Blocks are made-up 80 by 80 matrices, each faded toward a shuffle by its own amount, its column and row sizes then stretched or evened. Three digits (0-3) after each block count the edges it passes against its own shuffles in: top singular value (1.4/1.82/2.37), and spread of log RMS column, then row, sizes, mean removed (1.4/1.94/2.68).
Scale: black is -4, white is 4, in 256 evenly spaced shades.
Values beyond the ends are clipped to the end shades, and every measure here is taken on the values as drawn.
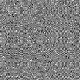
3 0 1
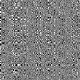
3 3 2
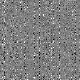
1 3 1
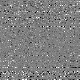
1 1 3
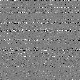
1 1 3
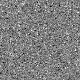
0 0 1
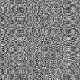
3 2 0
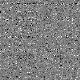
1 1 2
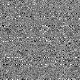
1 1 3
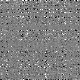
1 2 3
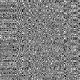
3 2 1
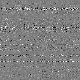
2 0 3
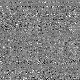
1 0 3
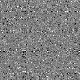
2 0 2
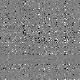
2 2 3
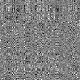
3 2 1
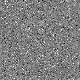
1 1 0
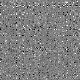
2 2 2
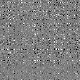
1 3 3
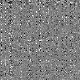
0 3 2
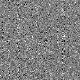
0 2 1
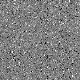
0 1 0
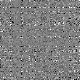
1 2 3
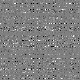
0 2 3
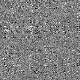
1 2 2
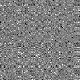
3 1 1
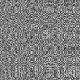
3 2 0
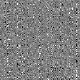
2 3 1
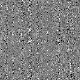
0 3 1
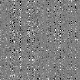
1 3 1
